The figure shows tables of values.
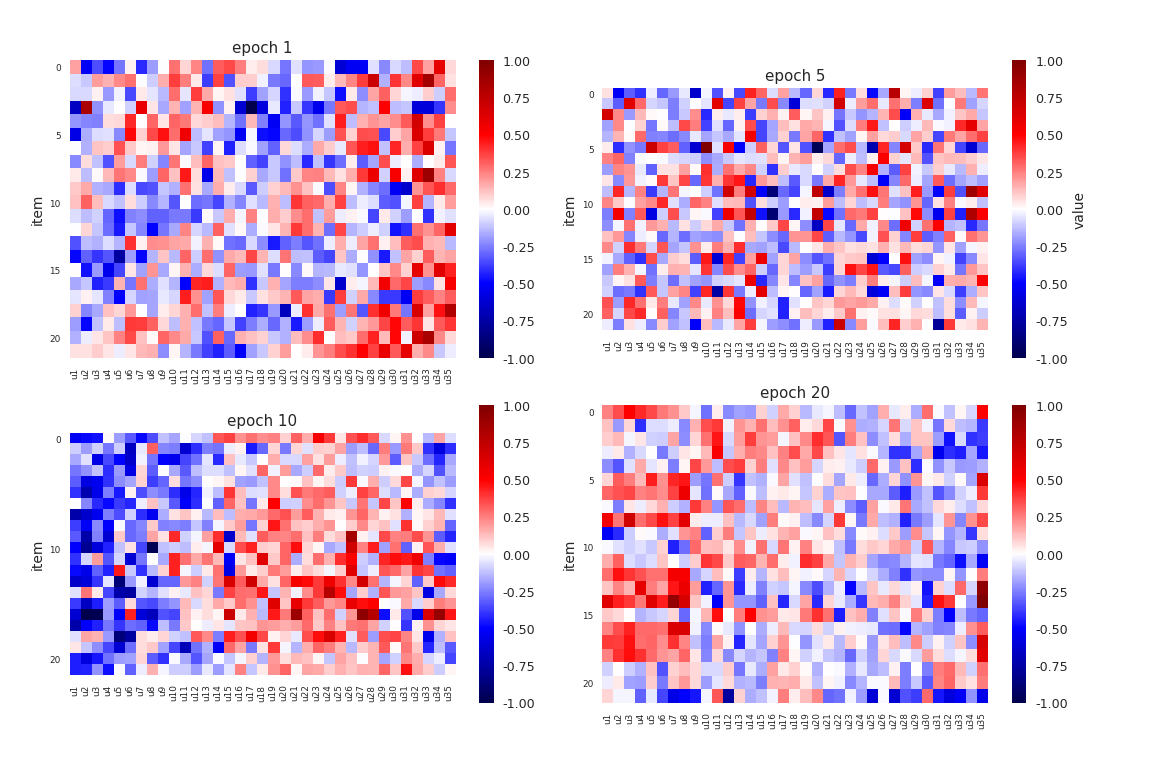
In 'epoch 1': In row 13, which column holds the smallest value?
u19
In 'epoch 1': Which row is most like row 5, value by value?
13
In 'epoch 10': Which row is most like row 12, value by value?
9
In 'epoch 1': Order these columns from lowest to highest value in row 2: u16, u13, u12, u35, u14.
u16, u14, u13, u35, u12
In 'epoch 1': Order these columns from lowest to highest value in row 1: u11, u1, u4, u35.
u1, u35, u4, u11
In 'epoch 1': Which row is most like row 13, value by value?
4
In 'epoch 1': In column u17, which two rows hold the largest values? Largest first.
14, 11
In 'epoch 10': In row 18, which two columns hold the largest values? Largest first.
u24, u17
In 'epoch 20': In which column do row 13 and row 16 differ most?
u35
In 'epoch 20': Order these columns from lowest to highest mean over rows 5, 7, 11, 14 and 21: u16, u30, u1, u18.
u30, u18, u16, u1
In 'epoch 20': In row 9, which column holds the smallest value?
u1
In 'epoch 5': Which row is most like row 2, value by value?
6
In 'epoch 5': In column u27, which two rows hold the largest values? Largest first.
0, 21
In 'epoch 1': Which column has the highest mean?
u32
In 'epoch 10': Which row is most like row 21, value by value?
8
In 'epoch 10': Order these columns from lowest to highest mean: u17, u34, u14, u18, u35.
u35, u34, u14, u17, u18
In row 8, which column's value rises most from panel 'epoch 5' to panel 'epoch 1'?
u33
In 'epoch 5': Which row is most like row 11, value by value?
9
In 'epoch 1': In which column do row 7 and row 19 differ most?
u24
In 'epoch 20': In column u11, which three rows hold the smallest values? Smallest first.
14, 13, 7
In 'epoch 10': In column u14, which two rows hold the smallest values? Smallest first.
19, 2
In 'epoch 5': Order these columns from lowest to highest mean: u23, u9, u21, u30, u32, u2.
u21, u9, u30, u2, u23, u32
